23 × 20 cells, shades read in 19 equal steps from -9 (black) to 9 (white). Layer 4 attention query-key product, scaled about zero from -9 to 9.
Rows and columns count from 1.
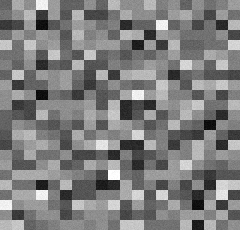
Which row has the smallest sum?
3
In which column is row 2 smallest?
4
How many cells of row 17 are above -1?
10
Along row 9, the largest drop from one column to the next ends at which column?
2
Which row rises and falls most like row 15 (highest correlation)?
12
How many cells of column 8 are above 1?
7
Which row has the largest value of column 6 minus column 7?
19
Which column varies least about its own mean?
5
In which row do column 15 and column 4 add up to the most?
1
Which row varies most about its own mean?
20
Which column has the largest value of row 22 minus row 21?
17
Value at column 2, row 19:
-1
